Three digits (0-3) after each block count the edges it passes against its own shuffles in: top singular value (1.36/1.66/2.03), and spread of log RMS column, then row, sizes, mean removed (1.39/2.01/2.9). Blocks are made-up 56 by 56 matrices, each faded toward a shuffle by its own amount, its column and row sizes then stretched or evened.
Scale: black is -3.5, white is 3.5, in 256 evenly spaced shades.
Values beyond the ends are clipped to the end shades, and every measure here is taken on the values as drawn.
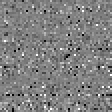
1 1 2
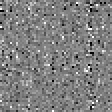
0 2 1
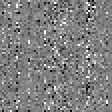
0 3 0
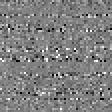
0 0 3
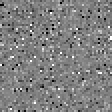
0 1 1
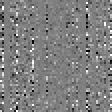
1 3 0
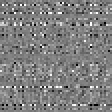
3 1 3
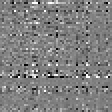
2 2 3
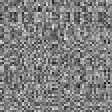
3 2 0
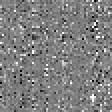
2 2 0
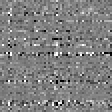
2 1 3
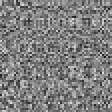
3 1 1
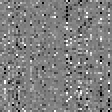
1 3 0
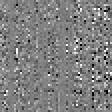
0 3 1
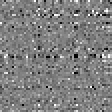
3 1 2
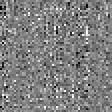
2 2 1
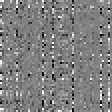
3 3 1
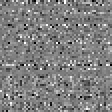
1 0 3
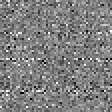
2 0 2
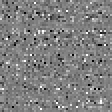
0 1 2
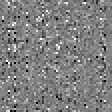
1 2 0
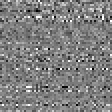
2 1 3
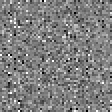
0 2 1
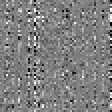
2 3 1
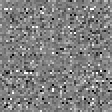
0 1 2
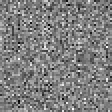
1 2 0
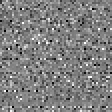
2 0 2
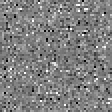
1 1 0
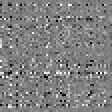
2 2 3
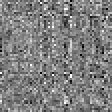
3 2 1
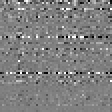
2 1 3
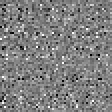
1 1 2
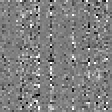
1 3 1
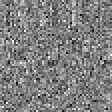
2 0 0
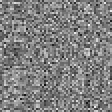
3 1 0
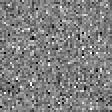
0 1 0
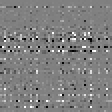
2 2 3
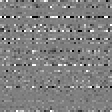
3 0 3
